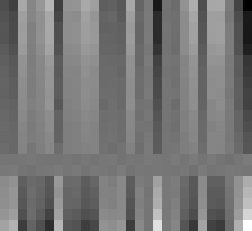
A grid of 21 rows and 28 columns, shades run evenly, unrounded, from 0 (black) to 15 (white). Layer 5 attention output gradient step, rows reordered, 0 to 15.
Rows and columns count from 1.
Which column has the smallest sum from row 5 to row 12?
28
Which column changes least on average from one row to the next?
19
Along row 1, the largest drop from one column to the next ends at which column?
7
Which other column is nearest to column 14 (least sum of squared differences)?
12
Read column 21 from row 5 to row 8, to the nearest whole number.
8 8 8 8
